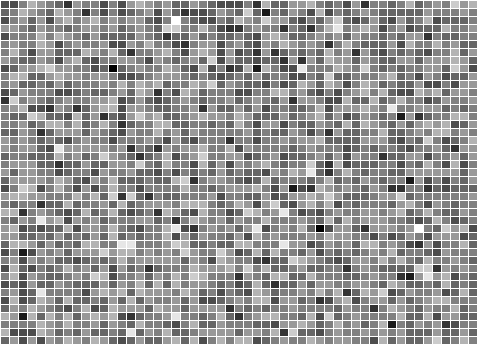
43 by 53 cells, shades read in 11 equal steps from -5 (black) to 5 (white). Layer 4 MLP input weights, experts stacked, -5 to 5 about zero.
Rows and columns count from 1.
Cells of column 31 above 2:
1
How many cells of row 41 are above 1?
7
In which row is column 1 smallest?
13
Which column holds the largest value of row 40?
20
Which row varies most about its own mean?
29
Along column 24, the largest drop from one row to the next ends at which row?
9
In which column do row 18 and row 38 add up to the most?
48
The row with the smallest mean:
2
